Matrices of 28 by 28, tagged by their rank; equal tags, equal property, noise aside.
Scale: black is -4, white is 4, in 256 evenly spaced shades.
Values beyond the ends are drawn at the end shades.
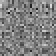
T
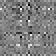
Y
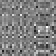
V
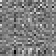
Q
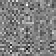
Q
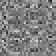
T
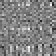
Q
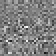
T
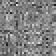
T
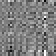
V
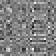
Y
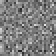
T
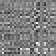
Y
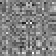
Y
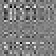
V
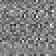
T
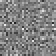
T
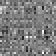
T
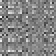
Y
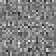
Q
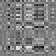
V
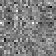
Q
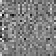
T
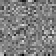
Q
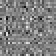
Y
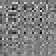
V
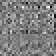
Q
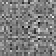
Q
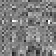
Y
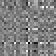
V
